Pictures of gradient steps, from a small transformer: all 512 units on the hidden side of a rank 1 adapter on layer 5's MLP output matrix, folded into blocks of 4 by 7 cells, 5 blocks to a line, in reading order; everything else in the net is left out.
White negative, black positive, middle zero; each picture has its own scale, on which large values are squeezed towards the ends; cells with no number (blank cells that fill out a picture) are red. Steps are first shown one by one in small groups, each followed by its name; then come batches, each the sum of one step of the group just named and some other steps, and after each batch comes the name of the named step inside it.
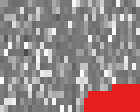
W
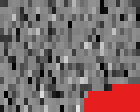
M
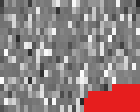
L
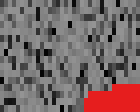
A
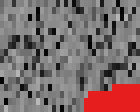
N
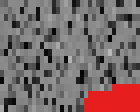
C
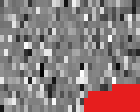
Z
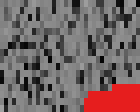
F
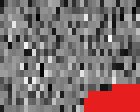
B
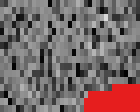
M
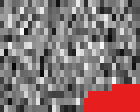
A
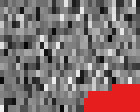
C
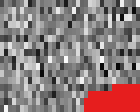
A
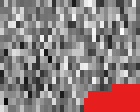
F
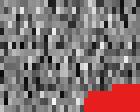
F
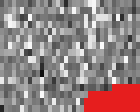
Z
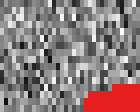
F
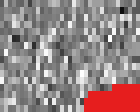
L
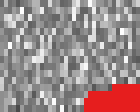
W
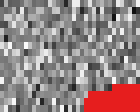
W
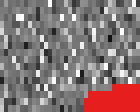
C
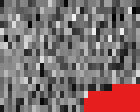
B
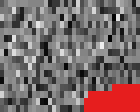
C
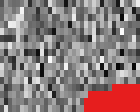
A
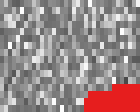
W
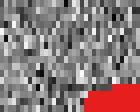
Z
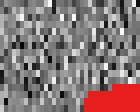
F
